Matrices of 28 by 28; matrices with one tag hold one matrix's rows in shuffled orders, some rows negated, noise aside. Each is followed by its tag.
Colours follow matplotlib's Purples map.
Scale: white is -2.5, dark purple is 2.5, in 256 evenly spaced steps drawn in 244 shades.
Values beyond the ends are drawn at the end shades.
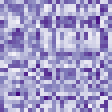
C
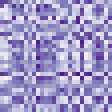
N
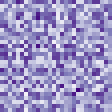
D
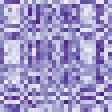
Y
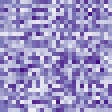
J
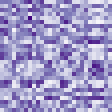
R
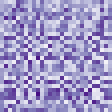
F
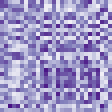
C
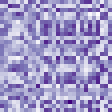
C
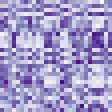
R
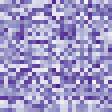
J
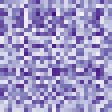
D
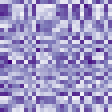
N
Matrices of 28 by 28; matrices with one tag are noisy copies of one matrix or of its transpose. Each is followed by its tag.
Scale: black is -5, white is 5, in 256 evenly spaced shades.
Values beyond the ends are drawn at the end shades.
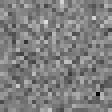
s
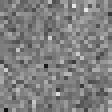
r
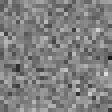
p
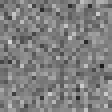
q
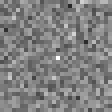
q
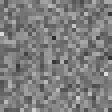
p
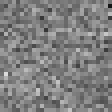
r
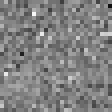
r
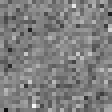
r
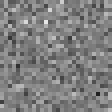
s
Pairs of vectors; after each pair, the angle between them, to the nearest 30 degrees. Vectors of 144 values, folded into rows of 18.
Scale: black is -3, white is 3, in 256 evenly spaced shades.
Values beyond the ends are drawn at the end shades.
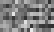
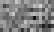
30 degrees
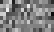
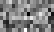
60 degrees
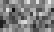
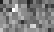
120 degrees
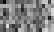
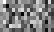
120 degrees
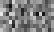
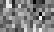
120 degrees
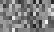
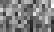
60 degrees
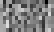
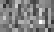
90 degrees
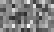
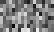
150 degrees
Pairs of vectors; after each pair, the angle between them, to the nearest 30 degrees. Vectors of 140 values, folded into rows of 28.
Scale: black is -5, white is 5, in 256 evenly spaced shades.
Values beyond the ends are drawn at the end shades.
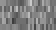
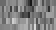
150 degrees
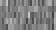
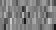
90 degrees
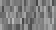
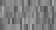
150 degrees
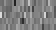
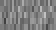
60 degrees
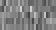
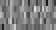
90 degrees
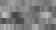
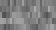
150 degrees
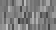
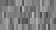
30 degrees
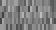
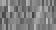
60 degrees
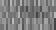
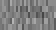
30 degrees
